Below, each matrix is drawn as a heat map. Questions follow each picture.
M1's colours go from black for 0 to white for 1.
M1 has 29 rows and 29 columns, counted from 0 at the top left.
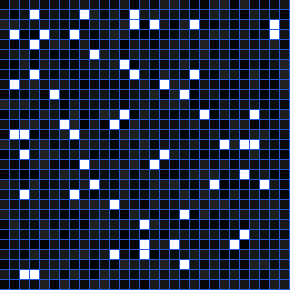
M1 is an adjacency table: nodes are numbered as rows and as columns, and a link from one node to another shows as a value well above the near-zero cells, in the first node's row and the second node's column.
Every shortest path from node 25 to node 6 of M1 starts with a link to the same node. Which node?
node 11
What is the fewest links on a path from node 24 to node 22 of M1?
2
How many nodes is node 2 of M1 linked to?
4
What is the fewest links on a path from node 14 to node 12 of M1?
3
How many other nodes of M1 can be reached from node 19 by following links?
10
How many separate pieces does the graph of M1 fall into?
6
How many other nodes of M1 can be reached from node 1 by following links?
10
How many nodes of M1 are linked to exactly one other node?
9
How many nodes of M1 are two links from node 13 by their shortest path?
5
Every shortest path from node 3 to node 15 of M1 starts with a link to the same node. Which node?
node 27
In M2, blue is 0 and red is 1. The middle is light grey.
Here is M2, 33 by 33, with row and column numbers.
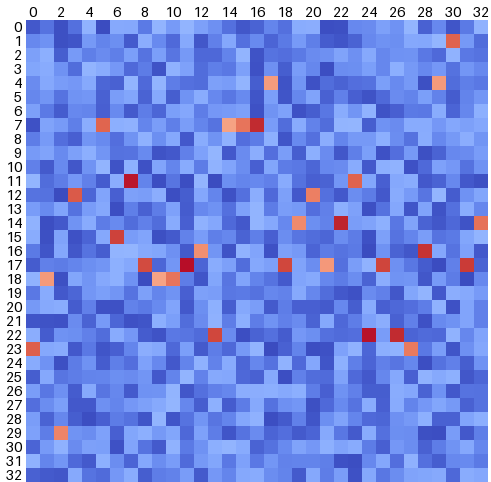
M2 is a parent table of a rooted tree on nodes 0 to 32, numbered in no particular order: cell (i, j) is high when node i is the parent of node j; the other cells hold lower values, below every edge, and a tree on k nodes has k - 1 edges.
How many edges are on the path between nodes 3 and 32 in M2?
5
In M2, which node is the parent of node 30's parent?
18
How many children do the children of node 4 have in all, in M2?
7
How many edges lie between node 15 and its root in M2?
4
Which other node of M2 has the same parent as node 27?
0
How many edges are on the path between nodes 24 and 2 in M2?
8
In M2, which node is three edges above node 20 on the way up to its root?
7
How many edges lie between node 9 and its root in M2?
3
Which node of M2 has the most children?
17
